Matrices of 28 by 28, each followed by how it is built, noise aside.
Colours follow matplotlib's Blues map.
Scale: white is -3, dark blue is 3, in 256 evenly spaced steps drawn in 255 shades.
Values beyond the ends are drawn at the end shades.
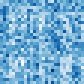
blocks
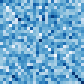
diagonal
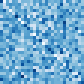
diagonal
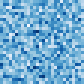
repeating rows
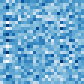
low rank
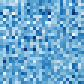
low rank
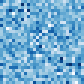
block diagonal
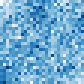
smooth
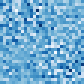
block diagonal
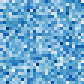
repeating rows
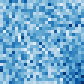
smooth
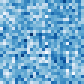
blocks
